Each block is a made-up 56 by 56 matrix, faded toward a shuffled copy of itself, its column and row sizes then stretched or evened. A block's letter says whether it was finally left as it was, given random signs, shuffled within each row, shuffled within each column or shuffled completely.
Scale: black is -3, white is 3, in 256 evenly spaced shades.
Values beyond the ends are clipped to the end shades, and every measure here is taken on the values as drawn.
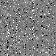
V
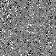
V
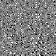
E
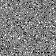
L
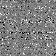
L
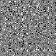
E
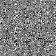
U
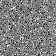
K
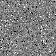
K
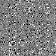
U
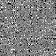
E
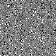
V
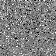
L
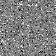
V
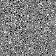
V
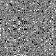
E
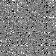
U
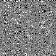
U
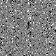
V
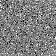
K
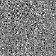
E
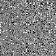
U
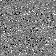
L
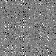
E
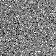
K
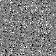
V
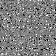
L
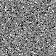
K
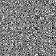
E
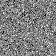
K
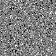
V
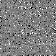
U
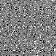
E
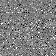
L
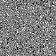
V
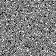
K
